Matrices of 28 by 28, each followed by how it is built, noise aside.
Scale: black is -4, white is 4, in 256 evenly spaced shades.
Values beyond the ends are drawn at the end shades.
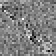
banded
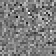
upper triangular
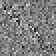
banded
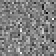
uneven columns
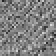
Hankel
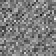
Hankel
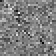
banded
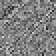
Hankel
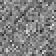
Hankel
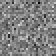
low rank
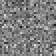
low rank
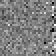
uneven columns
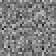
low rank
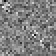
banded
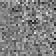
upper triangular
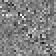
banded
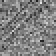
Hankel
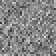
Hankel
